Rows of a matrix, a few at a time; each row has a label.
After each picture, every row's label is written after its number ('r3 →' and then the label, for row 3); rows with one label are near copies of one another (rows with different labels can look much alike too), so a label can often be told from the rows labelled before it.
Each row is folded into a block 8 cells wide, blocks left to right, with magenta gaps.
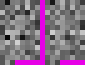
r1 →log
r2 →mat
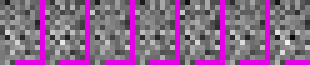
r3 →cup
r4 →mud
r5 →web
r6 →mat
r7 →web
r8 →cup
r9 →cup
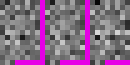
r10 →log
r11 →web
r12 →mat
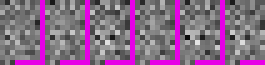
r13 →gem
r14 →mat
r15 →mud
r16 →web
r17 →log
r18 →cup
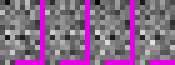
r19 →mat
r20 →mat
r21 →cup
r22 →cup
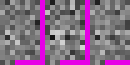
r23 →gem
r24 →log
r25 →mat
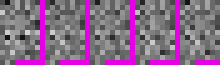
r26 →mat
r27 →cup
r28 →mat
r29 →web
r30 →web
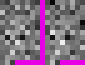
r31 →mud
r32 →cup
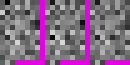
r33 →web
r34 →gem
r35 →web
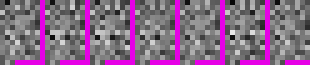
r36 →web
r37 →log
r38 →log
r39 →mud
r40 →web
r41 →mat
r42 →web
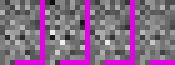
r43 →mud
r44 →cup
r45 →mud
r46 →mud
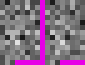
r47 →log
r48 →cup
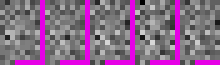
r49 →log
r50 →mud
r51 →gem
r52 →web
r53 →gem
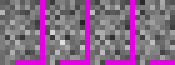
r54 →mud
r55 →cup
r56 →mud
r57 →web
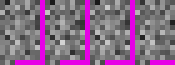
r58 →web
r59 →web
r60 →web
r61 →gem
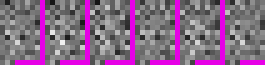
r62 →cup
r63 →cup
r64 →web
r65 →log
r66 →mud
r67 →gem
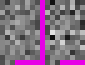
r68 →web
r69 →log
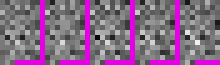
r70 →mud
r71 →web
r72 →mud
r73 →gem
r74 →cup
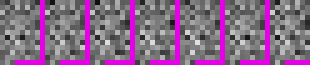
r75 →mud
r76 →web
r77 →web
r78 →gem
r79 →cup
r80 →mud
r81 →web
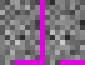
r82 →mud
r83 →cup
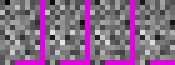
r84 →web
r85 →gem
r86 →gem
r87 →cup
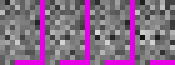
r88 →gem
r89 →mud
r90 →cup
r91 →log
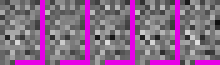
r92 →mud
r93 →mud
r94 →mud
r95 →mud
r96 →gem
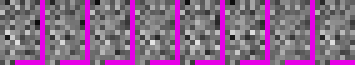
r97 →gem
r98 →cup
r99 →web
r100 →mud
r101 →web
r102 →mat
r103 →mud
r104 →gem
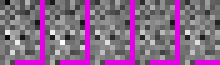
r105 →cup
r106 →cup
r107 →cup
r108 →gem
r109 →cup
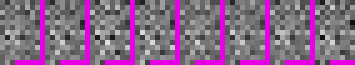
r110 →log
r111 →cup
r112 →mud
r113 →cup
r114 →mud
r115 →cup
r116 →log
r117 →gem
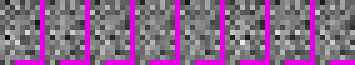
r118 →gem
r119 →mat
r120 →web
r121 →web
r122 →web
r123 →mud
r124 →mat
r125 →web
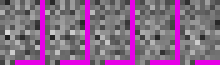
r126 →mat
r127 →mat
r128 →gem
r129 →mud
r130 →cup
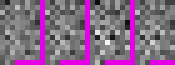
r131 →web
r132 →mud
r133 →cup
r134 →mud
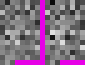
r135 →log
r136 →log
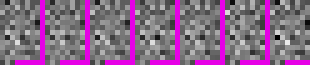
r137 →gem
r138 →log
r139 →gem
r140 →mud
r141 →mud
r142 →web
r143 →gem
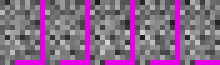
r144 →mat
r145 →mud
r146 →web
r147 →gem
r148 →gem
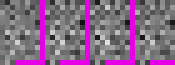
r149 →cup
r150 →gem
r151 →gem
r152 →gem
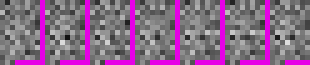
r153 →web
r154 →mud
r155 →gem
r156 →mud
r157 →mat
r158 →mat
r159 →mud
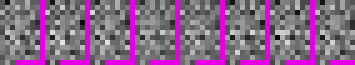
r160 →web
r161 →gem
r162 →web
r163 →mat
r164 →mud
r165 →mat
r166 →log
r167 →web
